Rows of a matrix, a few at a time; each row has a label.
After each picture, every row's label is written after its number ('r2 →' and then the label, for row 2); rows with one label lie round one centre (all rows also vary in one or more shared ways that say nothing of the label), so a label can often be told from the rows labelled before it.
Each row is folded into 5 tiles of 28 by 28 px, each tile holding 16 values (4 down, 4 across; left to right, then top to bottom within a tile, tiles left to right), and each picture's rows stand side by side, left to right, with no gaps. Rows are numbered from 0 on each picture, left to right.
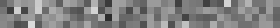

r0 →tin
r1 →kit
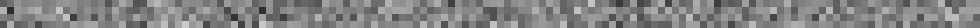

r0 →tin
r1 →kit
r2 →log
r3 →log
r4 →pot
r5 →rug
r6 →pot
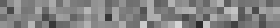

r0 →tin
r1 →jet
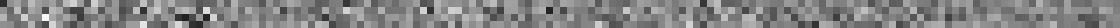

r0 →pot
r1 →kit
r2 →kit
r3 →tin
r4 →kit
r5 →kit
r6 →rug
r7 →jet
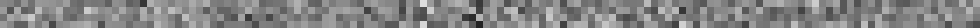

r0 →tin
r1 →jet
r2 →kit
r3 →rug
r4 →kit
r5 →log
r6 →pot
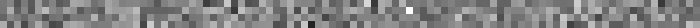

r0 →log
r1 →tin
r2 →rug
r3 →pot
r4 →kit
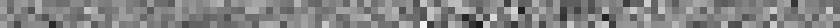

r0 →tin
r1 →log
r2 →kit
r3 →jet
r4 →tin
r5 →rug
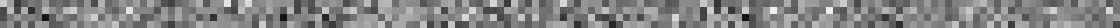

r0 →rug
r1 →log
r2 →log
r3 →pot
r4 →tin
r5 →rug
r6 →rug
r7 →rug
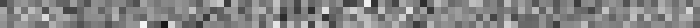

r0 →pot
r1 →log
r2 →tin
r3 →tin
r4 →pot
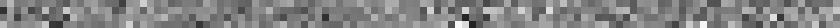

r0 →kit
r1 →rug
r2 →log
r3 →kit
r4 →kit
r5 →pot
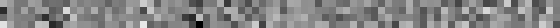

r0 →kit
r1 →rug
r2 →kit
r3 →kit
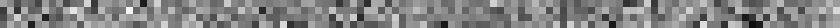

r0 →rug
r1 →kit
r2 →pot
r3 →log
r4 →tin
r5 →log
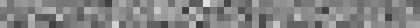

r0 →tin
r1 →rug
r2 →rug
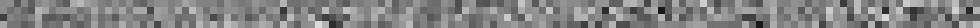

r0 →log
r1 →tin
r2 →kit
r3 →pot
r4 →rug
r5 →rug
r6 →log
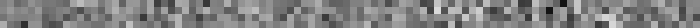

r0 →log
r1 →log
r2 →tin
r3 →tin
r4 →pot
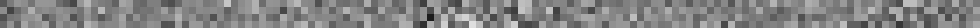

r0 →tin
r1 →log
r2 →kit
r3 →pot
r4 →pot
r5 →log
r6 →rug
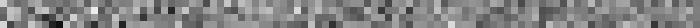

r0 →jet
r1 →log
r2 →tin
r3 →kit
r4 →jet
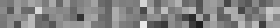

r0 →tin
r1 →rug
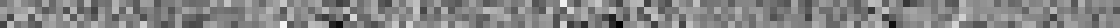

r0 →rug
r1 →log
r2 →kit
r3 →kit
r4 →rug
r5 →tin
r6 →tin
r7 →rug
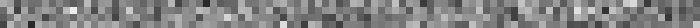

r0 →rug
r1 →pot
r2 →log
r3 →pot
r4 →rug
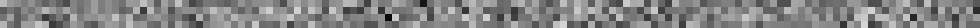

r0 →kit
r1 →rug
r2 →jet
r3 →pot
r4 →rug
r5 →pot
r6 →rug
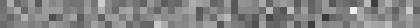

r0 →pot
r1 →jet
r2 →rug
